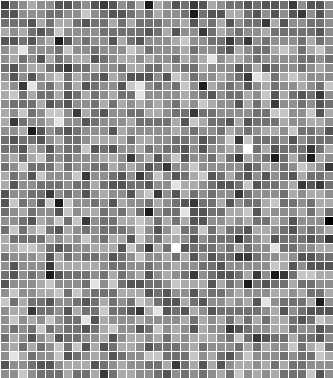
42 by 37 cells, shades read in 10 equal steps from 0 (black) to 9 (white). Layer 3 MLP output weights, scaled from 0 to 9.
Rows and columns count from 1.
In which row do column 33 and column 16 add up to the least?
20
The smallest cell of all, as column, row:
37, 25
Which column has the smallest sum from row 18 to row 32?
24
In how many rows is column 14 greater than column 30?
16
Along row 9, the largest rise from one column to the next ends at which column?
29
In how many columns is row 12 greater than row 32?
15
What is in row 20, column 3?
5
